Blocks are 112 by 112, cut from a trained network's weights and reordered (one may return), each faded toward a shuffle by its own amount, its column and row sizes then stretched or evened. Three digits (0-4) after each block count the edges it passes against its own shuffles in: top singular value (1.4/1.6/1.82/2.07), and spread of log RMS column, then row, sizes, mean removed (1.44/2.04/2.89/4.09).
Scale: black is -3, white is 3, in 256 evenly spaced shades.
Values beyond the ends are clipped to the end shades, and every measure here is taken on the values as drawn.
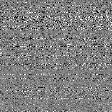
1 1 4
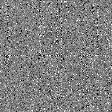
1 2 0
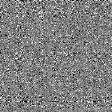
1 2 2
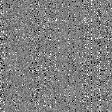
1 3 1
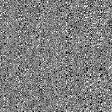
2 3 1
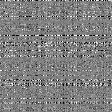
4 0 4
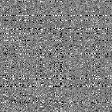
3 3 3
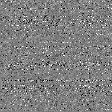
0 1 3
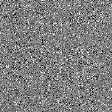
0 2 2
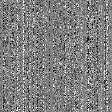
3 4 0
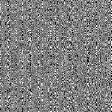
4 4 0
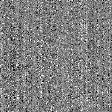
2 2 1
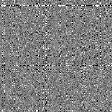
4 3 2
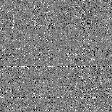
2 2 2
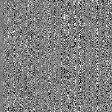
2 4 0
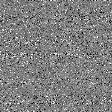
0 0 2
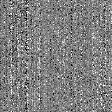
2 3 0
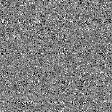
0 1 2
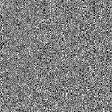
3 3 0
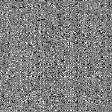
1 1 3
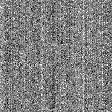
3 1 0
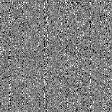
2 3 0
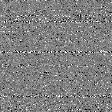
1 0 3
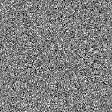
3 1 0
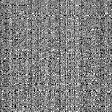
4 0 3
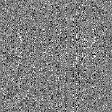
2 3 1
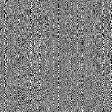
4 4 0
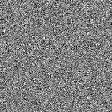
3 0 1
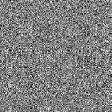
4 1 2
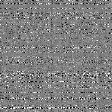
0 1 4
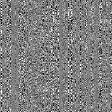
4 4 0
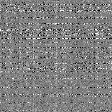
3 0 4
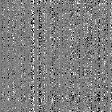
2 4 2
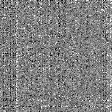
3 2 2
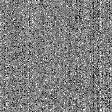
2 2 0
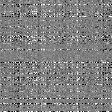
3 2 4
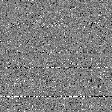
3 1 2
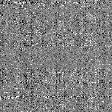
2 1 3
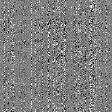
0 4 1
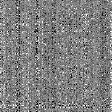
3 3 2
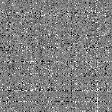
1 2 3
